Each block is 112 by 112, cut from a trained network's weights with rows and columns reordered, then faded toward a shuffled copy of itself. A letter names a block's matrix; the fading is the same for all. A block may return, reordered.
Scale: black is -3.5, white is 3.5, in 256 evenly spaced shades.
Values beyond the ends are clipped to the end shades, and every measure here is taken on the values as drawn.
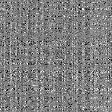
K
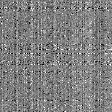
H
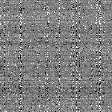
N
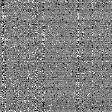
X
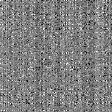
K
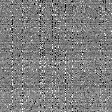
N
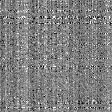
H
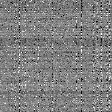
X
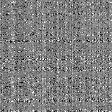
K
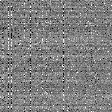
N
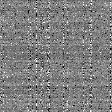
X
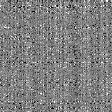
K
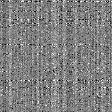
H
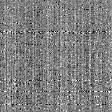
H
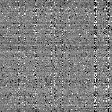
X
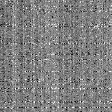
H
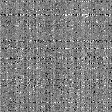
H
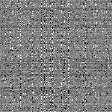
N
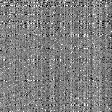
H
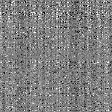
K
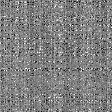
K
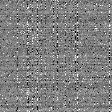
N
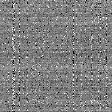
X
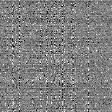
X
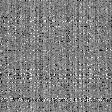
H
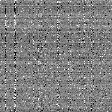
X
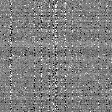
N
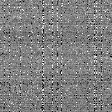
N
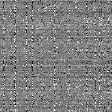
N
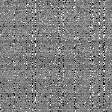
N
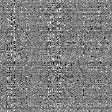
X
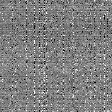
X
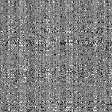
K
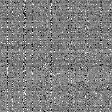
X
